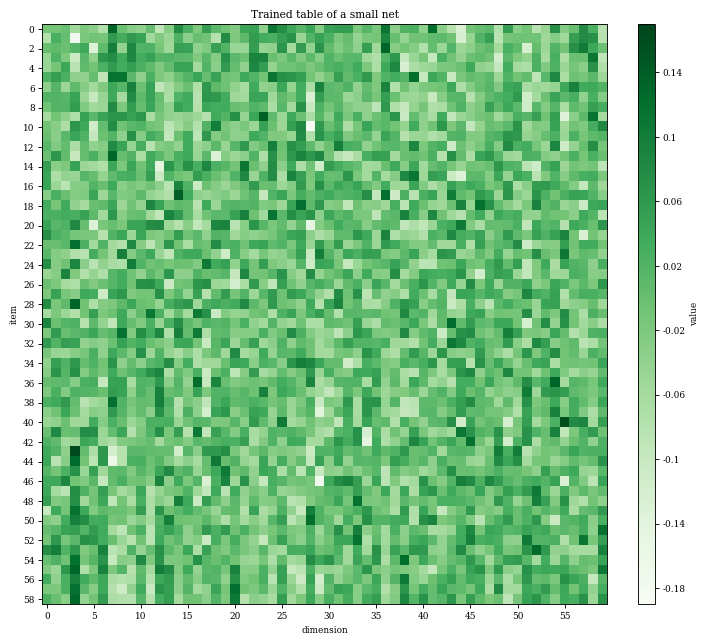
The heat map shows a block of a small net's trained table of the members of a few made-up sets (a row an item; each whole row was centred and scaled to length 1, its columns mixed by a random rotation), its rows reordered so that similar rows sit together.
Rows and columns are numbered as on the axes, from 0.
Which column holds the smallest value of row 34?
32
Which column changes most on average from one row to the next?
3
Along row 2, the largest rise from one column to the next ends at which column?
36
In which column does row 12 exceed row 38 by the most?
39
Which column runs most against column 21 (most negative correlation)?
6
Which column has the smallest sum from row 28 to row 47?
29
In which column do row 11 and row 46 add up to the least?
55
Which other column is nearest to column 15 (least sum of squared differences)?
30
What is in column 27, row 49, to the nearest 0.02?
-0.1
